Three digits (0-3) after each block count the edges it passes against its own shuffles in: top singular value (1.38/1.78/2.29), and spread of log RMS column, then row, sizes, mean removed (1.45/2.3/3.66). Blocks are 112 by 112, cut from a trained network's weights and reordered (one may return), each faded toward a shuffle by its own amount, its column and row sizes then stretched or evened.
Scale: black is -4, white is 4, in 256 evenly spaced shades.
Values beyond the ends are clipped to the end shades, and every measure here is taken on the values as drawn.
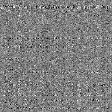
2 1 2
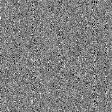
0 2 0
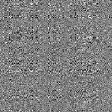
3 2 2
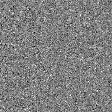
0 1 0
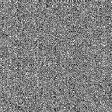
2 1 1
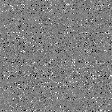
0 1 2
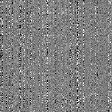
2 3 1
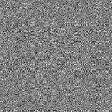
3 0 2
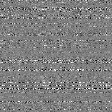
2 1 3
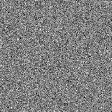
1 1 0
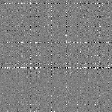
3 2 2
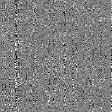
2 3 1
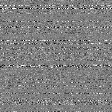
1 0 3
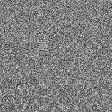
2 0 0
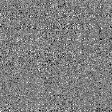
1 1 2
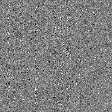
0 2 0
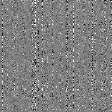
1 3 1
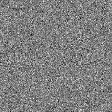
1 1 0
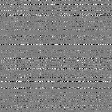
2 1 3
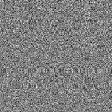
3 0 1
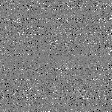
0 1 2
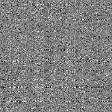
2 1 2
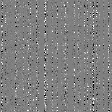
1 3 1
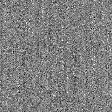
1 1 0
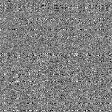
2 0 2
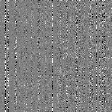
2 3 1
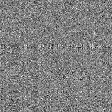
2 0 1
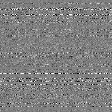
2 0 3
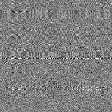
3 0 2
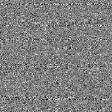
2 1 2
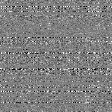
2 0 3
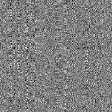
3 2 1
